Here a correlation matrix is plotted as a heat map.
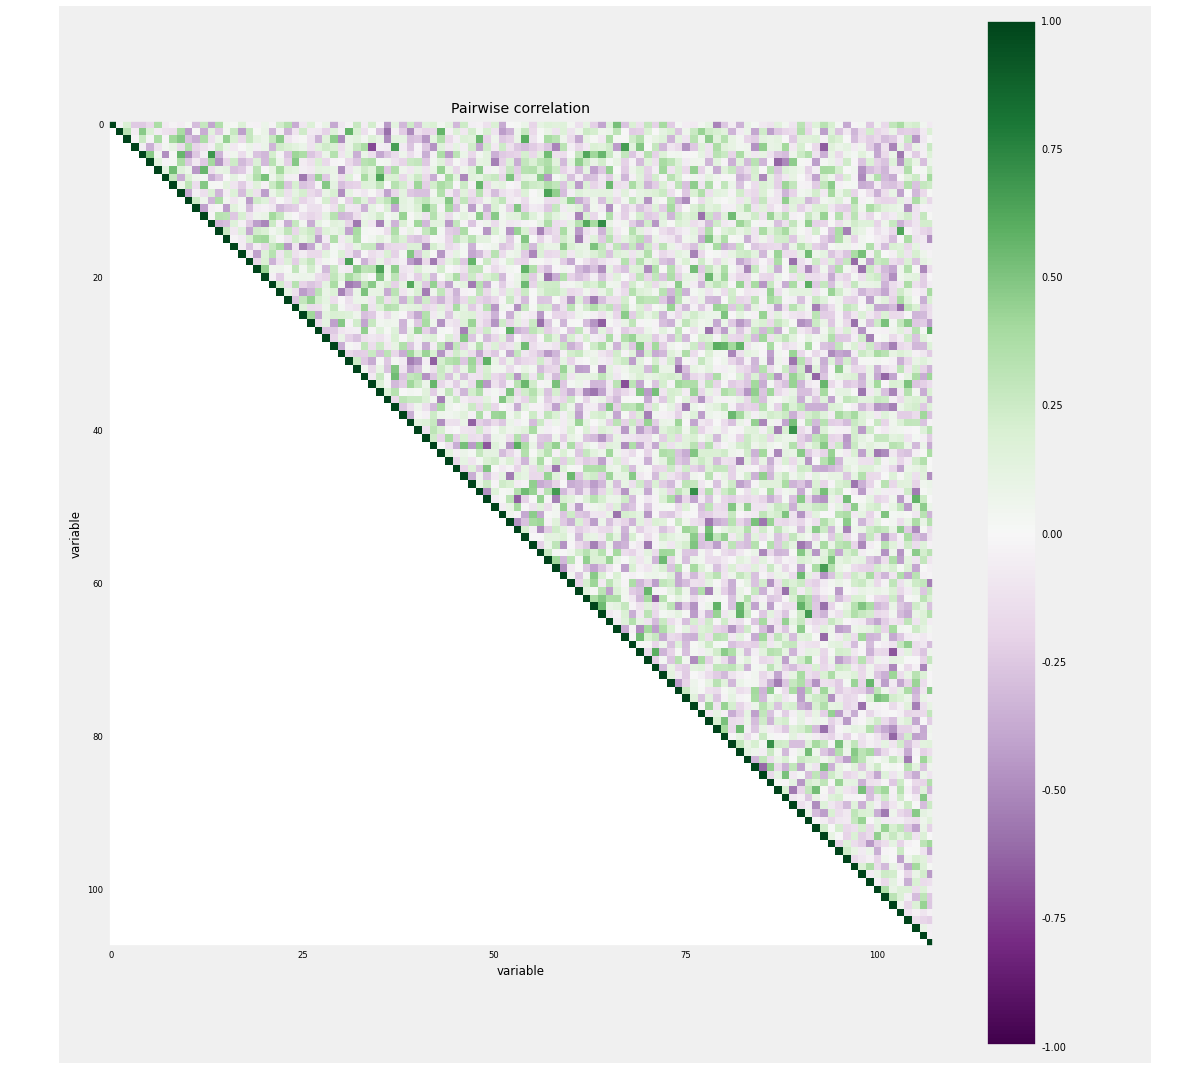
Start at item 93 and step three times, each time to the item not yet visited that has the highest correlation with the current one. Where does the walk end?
76
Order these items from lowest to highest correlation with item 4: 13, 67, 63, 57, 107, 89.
89, 107, 67, 63, 57, 13
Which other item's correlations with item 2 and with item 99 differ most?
73
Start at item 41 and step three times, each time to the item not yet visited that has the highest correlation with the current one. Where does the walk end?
42
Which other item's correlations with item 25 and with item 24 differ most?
92
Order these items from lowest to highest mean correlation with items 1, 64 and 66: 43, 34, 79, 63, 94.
34, 94, 79, 43, 63
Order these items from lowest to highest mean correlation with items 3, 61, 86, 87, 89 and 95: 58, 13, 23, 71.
58, 13, 71, 23
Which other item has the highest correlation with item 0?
66
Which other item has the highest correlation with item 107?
27
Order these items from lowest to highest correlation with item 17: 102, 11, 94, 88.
94, 88, 102, 11
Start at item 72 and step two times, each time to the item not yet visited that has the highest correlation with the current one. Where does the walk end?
9
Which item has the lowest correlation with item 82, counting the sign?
44
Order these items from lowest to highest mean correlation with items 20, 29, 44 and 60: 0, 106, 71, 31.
0, 106, 71, 31
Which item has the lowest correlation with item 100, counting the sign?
43
